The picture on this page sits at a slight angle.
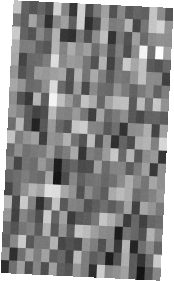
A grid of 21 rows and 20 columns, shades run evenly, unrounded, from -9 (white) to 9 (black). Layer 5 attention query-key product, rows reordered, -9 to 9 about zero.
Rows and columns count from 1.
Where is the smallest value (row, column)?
4, 19
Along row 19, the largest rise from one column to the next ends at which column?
17
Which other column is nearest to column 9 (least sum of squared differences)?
18
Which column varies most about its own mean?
7
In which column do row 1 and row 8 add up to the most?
3
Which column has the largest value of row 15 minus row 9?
1
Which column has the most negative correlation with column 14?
20
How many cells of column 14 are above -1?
16
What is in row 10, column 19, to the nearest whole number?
4
